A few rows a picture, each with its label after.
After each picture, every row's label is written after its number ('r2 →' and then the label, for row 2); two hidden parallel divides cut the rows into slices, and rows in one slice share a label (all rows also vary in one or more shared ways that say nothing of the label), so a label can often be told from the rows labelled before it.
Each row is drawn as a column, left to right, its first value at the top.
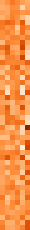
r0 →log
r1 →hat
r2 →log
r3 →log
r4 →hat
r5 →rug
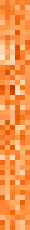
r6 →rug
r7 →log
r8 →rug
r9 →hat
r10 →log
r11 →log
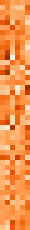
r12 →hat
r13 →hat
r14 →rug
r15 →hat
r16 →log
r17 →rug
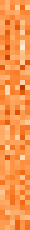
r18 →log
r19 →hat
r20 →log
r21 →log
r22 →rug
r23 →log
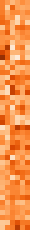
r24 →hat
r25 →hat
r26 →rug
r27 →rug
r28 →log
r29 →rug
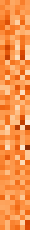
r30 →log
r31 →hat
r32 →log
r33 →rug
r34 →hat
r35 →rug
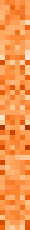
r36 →rug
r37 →log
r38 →log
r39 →log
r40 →log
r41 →rug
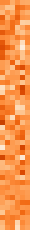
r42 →hat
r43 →log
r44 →log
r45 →log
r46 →rug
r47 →log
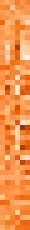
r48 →log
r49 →rug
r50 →log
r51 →hat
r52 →rug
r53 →rug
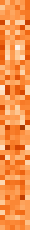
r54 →hat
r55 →rug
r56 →log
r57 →rug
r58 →rug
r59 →hat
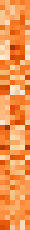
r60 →rug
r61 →rug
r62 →hat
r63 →hat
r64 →hat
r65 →rug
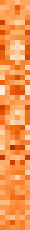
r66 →hat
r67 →log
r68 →rug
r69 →rug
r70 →rug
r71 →hat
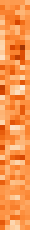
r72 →rug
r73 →log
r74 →hat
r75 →hat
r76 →hat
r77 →log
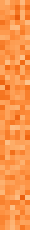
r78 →log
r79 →log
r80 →log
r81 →log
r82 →log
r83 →log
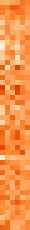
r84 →rug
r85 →log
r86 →log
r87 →rug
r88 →log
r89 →log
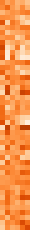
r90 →hat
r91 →rug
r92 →log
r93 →log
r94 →rug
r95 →rug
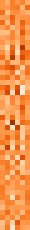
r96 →log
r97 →rug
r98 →hat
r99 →rug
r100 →hat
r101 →log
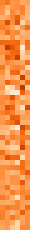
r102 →log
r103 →hat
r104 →hat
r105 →hat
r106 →rug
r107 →log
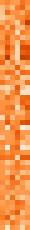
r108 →log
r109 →hat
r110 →log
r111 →rug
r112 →hat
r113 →hat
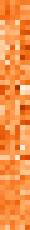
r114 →rug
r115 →log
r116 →log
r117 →rug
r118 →hat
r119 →hat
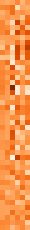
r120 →log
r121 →log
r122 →rug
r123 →hat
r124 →log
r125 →hat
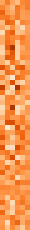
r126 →rug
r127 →hat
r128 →hat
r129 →rug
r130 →log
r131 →log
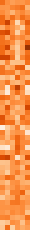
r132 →hat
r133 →hat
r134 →log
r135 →rug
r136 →log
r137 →hat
